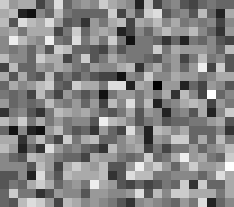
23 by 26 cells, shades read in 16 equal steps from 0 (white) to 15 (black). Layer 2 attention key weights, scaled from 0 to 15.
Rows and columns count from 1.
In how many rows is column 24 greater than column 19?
8
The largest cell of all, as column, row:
18, 10
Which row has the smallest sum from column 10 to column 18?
19
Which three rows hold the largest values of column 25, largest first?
2, 4, 3
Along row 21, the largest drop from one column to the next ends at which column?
23
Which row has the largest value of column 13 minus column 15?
20
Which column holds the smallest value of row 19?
26
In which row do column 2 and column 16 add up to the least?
22
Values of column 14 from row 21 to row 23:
10 7 10
